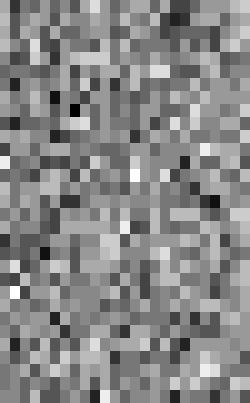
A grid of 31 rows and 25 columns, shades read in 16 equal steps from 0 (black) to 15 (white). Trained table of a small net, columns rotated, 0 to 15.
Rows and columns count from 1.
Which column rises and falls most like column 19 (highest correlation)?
2
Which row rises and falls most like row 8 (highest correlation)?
11
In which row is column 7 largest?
28
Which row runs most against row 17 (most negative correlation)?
15
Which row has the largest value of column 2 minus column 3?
23
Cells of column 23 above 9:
6
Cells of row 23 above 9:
5
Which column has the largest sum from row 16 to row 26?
25
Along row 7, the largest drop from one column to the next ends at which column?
10
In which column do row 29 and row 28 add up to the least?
12
